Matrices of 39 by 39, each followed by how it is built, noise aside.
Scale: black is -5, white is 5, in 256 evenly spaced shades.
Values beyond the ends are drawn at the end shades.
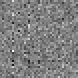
uneven columns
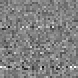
uneven rows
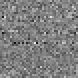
uneven rows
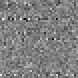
uneven rows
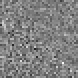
lower triangular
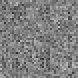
blocks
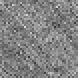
Toeplitz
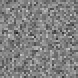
repeating columns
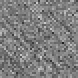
Toeplitz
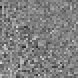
lower triangular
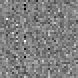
uneven columns
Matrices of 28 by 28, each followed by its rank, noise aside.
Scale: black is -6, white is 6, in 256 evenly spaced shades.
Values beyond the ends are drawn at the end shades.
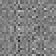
three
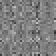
four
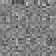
three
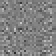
four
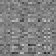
two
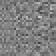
four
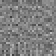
five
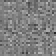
five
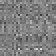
four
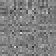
three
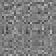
four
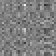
two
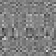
three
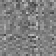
three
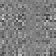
two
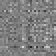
four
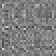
three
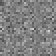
four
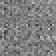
five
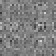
four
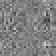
three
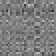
three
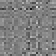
three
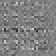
two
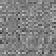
four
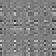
two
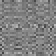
three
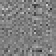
four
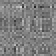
three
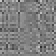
three
